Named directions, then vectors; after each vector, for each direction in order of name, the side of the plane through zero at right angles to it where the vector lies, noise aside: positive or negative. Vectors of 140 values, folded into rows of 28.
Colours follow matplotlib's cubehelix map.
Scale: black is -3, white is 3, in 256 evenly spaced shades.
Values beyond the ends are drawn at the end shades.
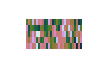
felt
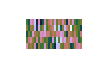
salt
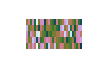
positive, negative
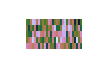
positive, positive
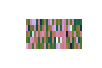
positive, positive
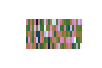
negative, positive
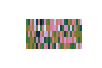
negative, positive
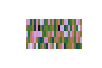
positive, negative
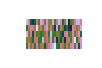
negative, negative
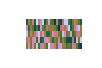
positive, negative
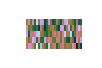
positive, negative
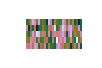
positive, positive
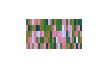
positive, positive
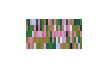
positive, positive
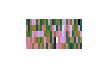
positive, positive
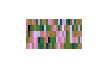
positive, positive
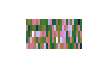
positive, positive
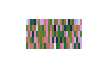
negative, negative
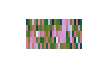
positive, positive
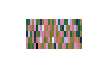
negative, positive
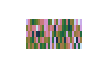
negative, negative
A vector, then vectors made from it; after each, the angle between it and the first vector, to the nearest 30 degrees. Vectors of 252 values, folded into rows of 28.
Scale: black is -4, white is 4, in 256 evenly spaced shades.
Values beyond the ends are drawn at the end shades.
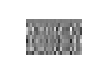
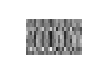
60 degrees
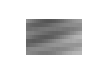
90 degrees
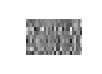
30 degrees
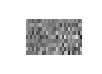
90 degrees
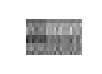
60 degrees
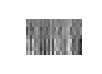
120 degrees
